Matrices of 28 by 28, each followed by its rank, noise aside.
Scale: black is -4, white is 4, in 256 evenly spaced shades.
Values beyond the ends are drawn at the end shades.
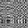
two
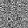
six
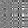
one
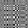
one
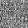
six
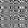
two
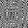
four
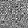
six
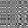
two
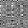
three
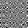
three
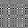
one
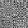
four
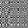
two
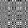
one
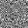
six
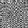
four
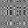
two
